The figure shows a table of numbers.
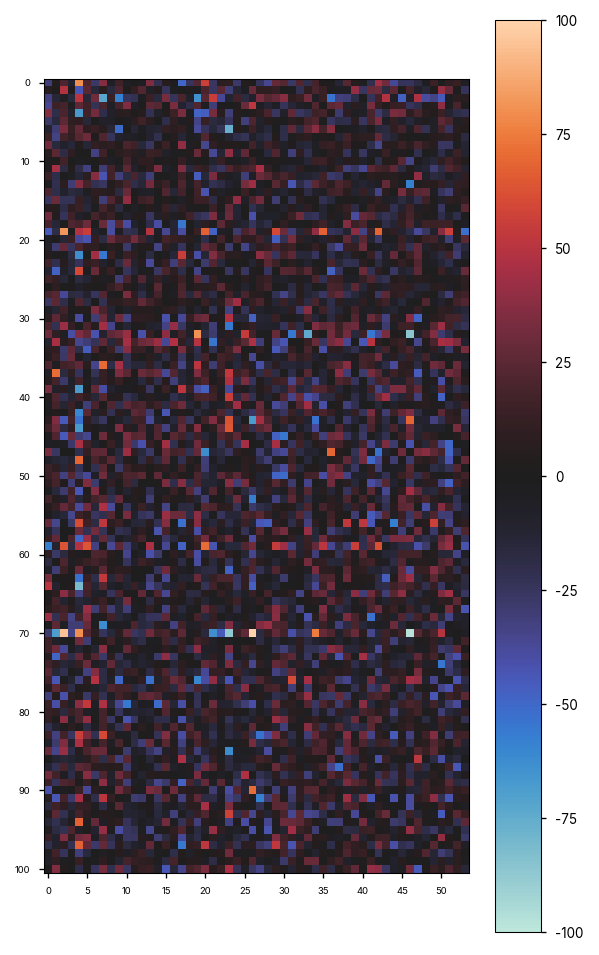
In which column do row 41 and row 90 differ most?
26
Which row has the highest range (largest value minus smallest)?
70
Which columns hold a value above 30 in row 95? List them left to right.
7, 21, 31, 46
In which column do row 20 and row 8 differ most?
29
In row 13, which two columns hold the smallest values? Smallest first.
46, 31
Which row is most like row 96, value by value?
81
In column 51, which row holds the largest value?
19
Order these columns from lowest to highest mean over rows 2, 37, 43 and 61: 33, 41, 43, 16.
16, 43, 41, 33
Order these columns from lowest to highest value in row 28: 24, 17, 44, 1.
44, 17, 1, 24
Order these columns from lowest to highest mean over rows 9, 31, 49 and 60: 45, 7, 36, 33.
33, 45, 36, 7
